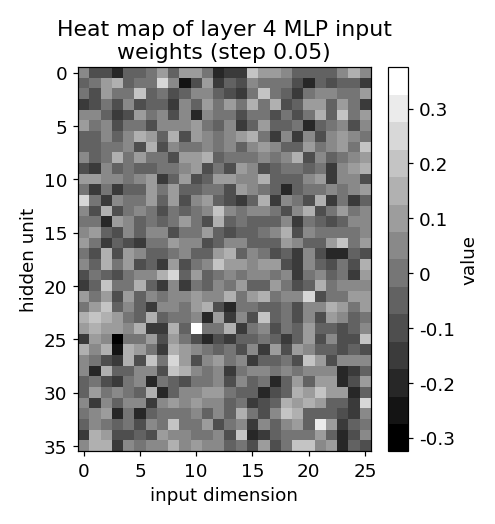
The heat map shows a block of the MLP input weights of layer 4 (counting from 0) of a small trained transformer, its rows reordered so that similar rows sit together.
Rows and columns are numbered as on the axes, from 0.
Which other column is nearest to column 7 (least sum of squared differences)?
18
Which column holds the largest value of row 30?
21
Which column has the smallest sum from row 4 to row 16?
17
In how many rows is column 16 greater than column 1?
18
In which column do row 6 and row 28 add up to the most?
8
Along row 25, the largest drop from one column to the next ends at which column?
3
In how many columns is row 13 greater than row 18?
9
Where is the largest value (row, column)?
24, 10
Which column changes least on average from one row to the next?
4
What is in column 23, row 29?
-0.2
